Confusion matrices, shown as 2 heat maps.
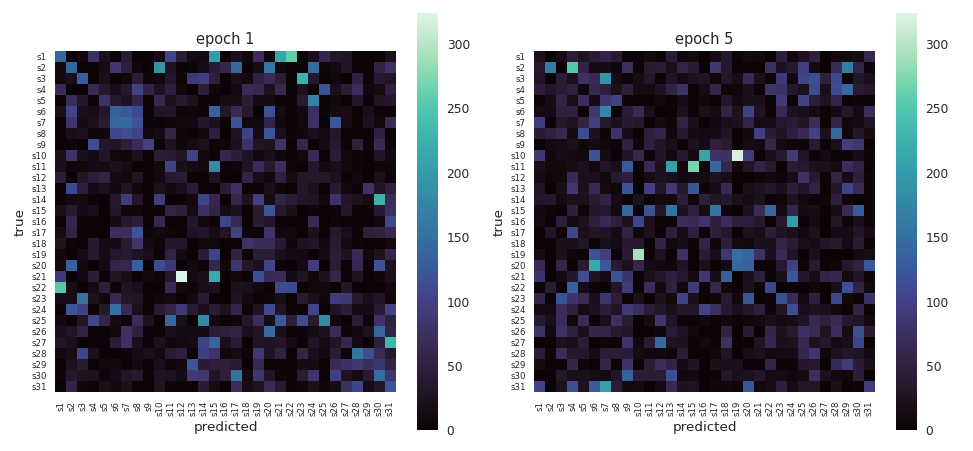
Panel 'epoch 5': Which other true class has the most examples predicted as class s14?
s23
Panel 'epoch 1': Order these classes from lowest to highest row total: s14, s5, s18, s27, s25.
s18, s5, s27, s14, s25
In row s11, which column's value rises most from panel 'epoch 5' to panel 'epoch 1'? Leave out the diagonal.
s19
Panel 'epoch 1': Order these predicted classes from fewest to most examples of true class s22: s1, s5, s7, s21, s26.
s26, s7, s5, s21, s1
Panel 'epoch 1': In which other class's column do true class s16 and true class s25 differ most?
s14
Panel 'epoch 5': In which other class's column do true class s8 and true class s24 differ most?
s28
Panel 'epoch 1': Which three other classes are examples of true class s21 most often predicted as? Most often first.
s12, s15, s19
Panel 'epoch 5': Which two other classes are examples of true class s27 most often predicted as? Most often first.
s12, s30
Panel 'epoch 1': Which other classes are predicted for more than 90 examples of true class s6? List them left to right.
s2, s7, s8, s15, s20
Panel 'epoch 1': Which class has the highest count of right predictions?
s25
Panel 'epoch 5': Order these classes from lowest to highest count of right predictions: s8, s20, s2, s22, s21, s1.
s1, s21, s8, s22, s20, s2
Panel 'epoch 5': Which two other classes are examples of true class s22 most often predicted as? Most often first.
s4, s29
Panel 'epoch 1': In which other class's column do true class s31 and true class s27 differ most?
s15
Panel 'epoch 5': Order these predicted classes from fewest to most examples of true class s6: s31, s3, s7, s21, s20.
s21, s3, s31, s20, s7
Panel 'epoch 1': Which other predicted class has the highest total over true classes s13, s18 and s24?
s2
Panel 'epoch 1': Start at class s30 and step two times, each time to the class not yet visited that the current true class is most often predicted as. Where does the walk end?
s8
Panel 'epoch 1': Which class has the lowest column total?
s9
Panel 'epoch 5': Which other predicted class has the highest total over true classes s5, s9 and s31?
s7
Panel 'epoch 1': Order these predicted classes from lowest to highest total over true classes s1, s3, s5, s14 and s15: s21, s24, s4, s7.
s4, s7, s24, s21
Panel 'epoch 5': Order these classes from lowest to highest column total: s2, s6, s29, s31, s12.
s2, s31, s12, s29, s6
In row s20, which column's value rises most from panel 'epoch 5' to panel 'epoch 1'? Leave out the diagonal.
s2
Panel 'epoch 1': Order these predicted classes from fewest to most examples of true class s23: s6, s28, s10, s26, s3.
s10, s28, s6, s26, s3
